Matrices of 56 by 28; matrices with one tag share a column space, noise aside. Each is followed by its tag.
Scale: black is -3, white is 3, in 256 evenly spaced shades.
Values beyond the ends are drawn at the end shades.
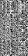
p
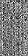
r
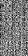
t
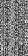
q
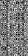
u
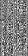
q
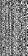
u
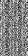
r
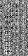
t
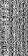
t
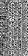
r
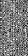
p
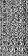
q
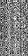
r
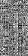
u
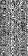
u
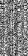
u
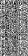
u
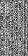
r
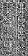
r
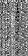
r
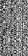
u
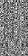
r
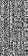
t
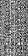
q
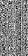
u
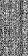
p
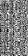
p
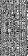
p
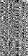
r
